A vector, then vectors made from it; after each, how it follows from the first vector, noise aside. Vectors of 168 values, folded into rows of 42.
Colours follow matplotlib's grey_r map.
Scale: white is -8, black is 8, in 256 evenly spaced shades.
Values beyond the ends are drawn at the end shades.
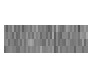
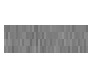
reversed, shrunk.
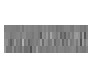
wrapped around, negated, partly zeroed.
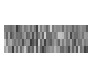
reversed, scaled up.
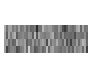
wrapped around, negated, scaled up.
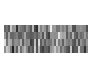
reversed, scaled up.
